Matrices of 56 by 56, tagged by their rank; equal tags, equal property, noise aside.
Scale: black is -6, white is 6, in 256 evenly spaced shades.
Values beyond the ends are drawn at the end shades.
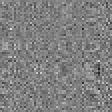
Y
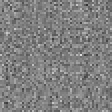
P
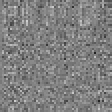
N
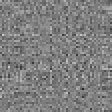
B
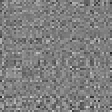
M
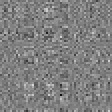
B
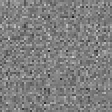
N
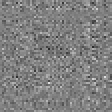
N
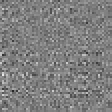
Y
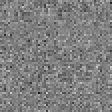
P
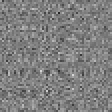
Y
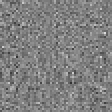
N
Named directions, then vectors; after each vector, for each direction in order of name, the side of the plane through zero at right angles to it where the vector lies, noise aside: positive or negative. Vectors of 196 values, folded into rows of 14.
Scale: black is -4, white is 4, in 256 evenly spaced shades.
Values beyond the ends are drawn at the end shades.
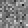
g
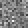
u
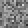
negative, positive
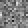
positive, negative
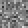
negative, negative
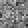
negative, positive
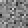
negative, positive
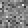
negative, negative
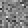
negative, negative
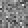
negative, negative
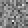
negative, positive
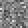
positive, positive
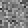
negative, negative
